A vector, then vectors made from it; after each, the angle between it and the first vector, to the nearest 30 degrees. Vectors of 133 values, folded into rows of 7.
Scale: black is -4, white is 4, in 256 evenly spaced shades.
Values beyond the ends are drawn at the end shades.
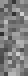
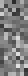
60 degrees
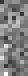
120 degrees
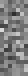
60 degrees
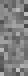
90 degrees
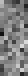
60 degrees
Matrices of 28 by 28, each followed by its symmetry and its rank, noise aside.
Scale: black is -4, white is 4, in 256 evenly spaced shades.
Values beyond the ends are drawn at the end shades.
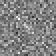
symmetric, rank eight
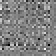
no symmetry, rank four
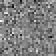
antisymmetric, rank eight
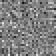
antisymmetric, rank six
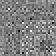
symmetric, rank six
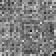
symmetric, rank six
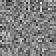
no symmetry, rank six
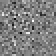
antisymmetric, rank six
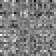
antisymmetric, rank four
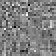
antisymmetric, rank six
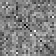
symmetric, rank eight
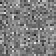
no symmetry, rank eight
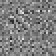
antisymmetric, rank six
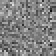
no symmetry, rank eight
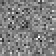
symmetric, rank eight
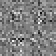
antisymmetric, rank four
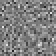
antisymmetric, rank six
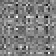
no symmetry, rank four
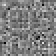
symmetric, rank six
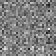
antisymmetric, rank four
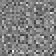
symmetric, rank six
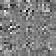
antisymmetric, rank four
